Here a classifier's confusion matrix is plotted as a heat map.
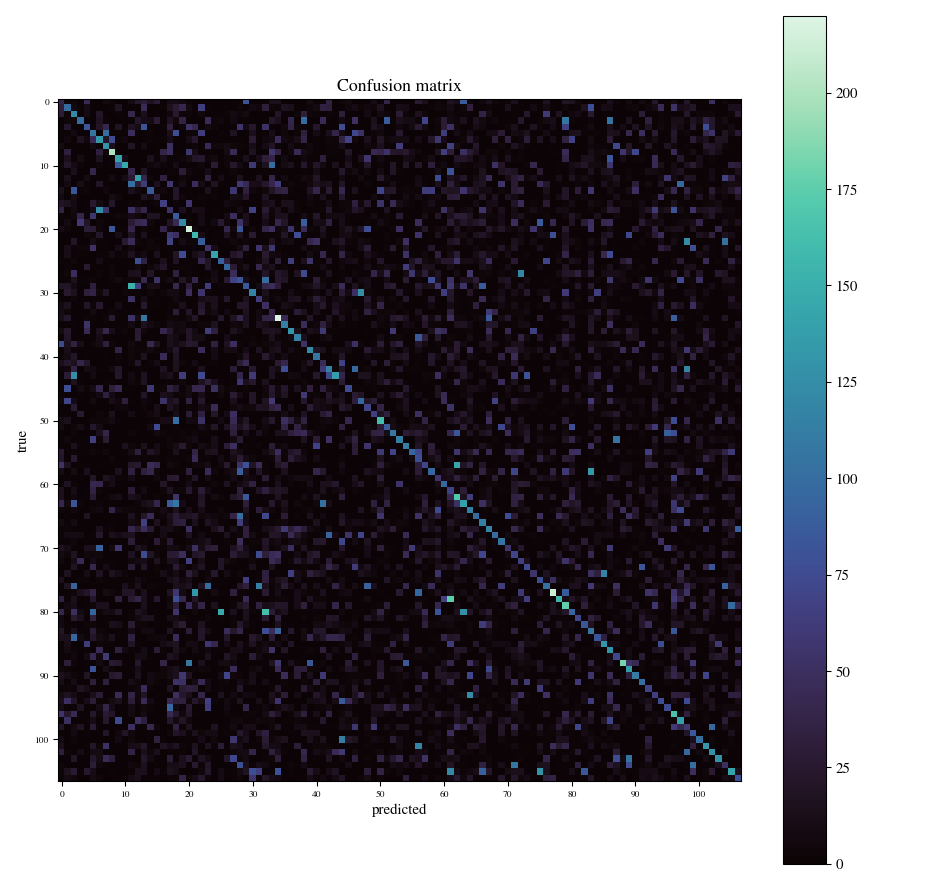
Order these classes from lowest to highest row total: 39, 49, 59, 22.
49, 59, 22, 39
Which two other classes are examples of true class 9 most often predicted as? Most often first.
86, 48
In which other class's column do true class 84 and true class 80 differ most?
32
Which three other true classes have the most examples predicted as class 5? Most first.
80, 89, 53
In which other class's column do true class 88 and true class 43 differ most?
2
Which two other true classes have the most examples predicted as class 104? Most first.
22, 76
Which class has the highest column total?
96
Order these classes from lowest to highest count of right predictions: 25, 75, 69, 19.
75, 25, 69, 19
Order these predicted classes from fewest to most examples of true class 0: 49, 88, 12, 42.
88, 49, 12, 42
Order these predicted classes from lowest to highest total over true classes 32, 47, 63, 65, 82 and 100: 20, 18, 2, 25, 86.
25, 20, 2, 86, 18
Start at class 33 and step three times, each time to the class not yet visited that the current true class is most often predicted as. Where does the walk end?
30
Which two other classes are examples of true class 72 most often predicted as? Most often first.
20, 79
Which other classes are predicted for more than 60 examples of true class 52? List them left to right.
62, 95, 96
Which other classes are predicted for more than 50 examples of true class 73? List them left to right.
46, 91, 102
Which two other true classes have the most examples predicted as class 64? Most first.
93, 90
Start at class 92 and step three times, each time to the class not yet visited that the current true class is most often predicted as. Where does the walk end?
11
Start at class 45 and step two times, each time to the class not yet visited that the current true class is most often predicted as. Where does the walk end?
83
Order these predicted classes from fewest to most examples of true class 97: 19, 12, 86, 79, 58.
58, 19, 79, 12, 86
